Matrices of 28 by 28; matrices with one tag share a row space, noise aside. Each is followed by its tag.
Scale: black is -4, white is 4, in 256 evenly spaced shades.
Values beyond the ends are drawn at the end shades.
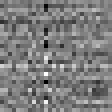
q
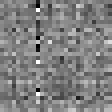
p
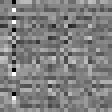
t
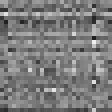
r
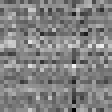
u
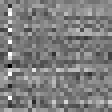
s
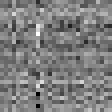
p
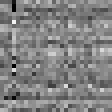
t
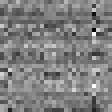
r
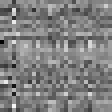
t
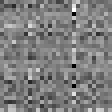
u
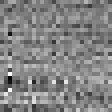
s
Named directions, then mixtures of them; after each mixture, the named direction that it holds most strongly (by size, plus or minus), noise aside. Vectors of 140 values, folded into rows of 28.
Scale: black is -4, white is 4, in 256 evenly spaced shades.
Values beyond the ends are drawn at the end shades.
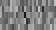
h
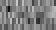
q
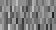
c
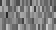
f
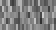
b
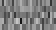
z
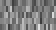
c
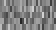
z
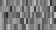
f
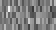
q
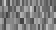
f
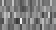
z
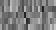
h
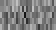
c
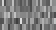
z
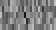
h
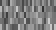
h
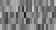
h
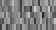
b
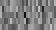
h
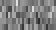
q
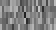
h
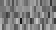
z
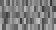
z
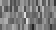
h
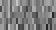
c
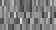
z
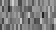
b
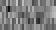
q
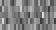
b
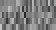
h
